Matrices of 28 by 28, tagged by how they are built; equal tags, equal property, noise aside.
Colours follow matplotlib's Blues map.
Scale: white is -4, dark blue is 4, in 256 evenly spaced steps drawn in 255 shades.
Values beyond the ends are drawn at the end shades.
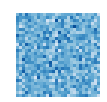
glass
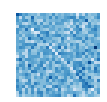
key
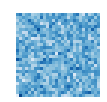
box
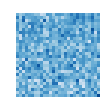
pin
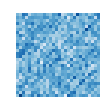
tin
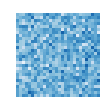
glass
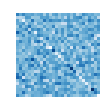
key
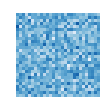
pin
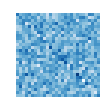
key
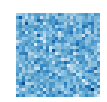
key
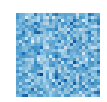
glass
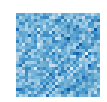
tin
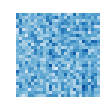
pin
